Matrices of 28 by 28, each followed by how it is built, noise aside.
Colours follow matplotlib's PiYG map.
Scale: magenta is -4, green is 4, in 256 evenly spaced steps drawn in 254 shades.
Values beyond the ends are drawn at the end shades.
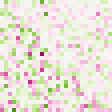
lower triangular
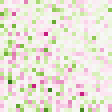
lower triangular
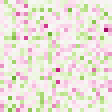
blocks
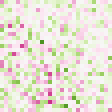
lower triangular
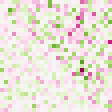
upper triangular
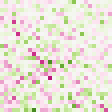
lower triangular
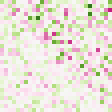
upper triangular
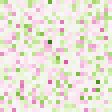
noise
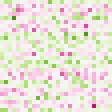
blocks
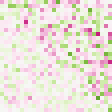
upper triangular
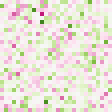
noise
